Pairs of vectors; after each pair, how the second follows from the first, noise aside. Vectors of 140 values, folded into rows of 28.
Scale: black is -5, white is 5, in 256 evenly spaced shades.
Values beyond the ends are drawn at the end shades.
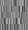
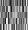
reversed, scaled up.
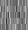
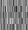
wrapped around.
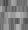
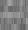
reversed, shrunk.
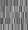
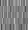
reversed, partly zeroed.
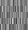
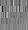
negated, partly zeroed.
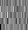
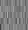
shrunk.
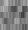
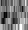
reversed, scaled up.
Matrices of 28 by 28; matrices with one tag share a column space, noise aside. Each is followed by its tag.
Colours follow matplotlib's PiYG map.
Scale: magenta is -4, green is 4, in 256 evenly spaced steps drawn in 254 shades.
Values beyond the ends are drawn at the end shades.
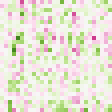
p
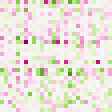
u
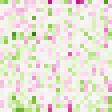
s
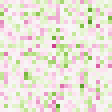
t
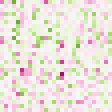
u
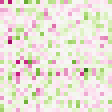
u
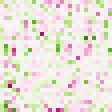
p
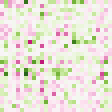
u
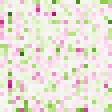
p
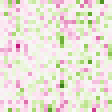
p
